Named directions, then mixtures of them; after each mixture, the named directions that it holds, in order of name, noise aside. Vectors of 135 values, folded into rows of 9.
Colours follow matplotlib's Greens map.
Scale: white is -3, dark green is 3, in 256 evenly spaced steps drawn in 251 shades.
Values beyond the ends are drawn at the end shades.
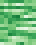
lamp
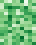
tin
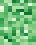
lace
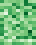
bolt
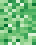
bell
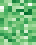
lace.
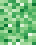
bell.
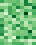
bolt.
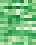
lamp, tin.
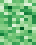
lace, tin.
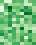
lace, tin.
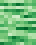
lamp.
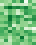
lamp, tin.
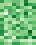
bolt.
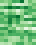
lamp, tin.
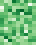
lace.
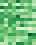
bell, lamp.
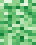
tin.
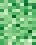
bell, bolt.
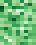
lace, lamp.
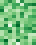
bell, lace.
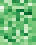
lace.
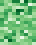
lace, tin.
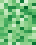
bell, tin.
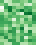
lace, tin.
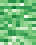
bell, lamp.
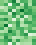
bell, lace.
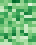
lace, lamp.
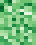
lace, tin.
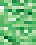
lace, lamp.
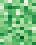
tin.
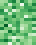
bell, lamp.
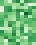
bell, lace.
